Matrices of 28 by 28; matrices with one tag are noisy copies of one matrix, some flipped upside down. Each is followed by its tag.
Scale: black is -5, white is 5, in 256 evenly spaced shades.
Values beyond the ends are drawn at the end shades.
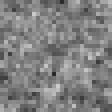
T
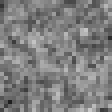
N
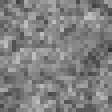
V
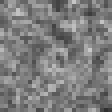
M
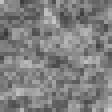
T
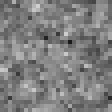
V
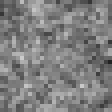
V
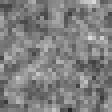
N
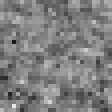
T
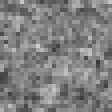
T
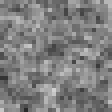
T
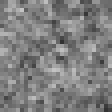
M
